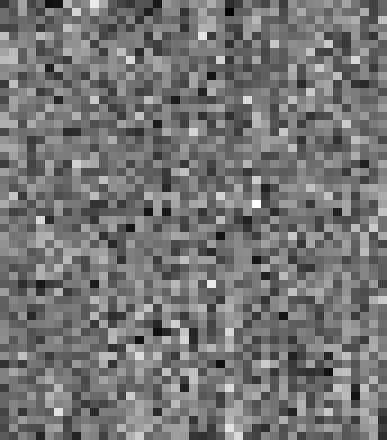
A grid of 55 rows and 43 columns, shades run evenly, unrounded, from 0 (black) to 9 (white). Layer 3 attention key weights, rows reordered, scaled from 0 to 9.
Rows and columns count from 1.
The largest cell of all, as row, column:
26, 29
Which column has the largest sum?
39
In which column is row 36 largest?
24
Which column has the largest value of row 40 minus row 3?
16
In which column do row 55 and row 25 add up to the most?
27
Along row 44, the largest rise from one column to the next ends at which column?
15
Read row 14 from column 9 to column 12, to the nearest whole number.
4 3 3 5
